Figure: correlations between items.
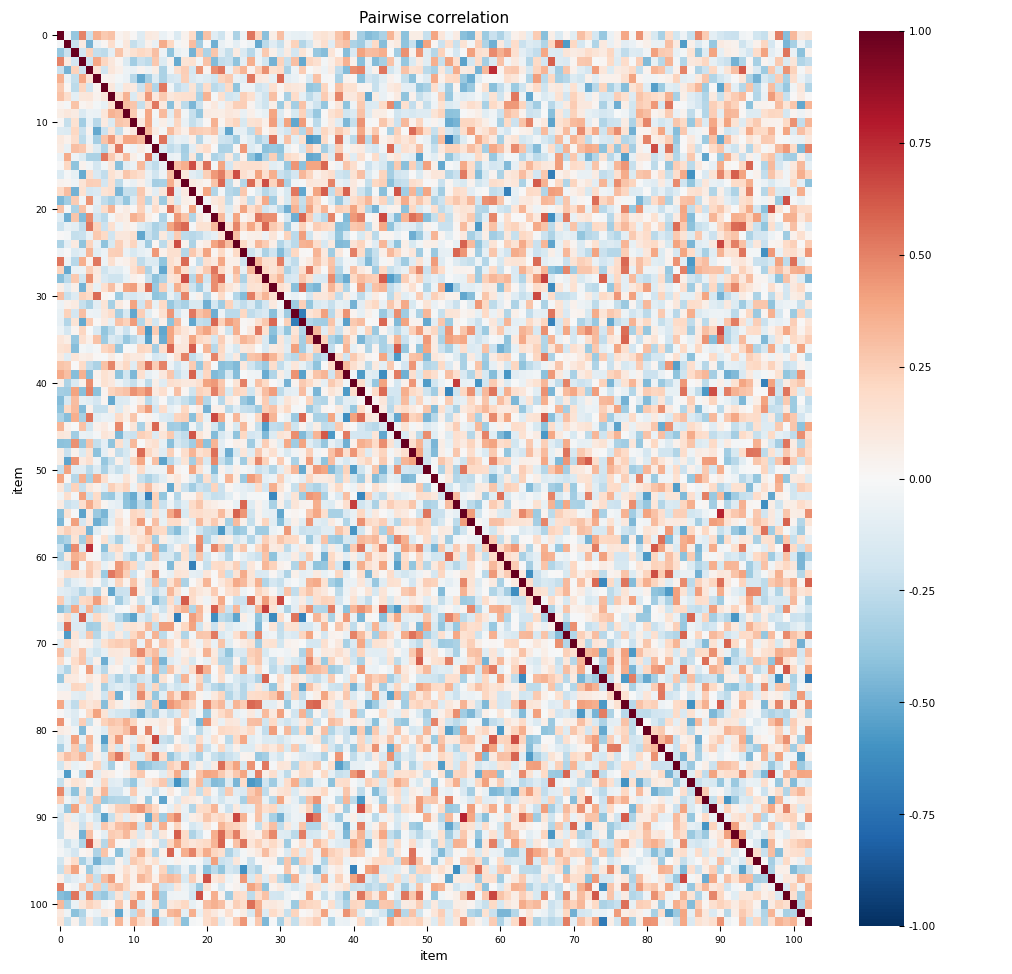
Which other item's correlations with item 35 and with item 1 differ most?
14
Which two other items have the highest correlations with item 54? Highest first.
40, 25
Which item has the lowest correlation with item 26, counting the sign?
86
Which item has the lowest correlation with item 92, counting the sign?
67
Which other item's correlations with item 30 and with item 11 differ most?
5
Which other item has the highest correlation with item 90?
55
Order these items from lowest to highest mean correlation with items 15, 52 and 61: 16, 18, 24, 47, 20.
18, 47, 20, 24, 16
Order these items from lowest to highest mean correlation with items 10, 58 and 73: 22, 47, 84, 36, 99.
84, 22, 36, 47, 99
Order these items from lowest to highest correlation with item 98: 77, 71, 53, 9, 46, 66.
66, 46, 53, 9, 71, 77
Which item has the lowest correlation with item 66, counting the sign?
46
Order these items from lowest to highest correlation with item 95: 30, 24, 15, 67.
30, 67, 15, 24
